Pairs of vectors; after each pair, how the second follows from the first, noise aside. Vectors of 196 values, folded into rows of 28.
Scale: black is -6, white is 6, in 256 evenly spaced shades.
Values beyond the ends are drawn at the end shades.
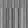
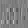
wrapped around, negated, partly zeroed.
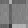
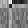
wrapped around, negated, scaled up.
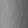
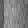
wrapped around.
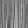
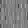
wrapped around, negated, partly zeroed.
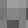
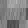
copied.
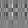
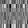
wrapped around, negated, scaled up.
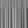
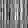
wrapped around, negated, scaled up.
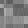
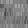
negated, partly zeroed.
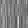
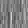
wrapped around.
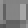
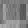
negated.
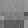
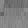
reversed, shrunk.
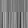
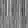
reversed, negated.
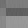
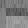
copied.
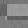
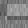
copied.
